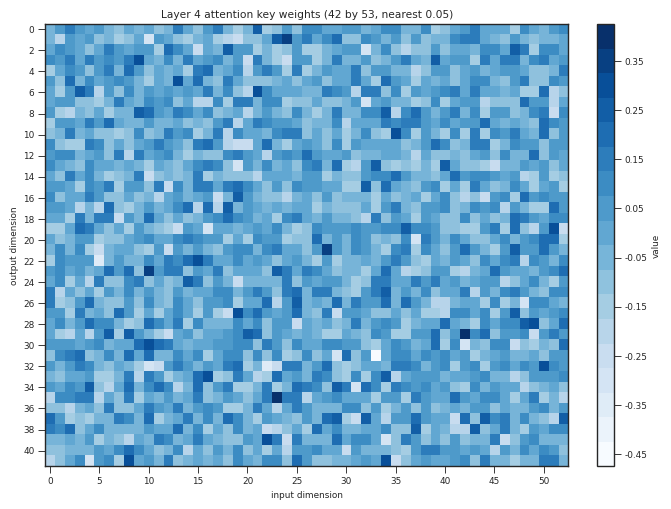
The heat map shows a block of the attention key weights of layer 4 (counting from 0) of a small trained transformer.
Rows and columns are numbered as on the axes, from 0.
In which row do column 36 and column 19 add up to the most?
32
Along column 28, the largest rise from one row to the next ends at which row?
21
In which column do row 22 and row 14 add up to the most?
15
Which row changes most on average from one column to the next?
37
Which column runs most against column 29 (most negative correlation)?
19
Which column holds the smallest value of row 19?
16
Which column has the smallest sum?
30
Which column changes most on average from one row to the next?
23
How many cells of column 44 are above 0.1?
6
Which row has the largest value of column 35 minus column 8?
10
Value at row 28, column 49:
0.3
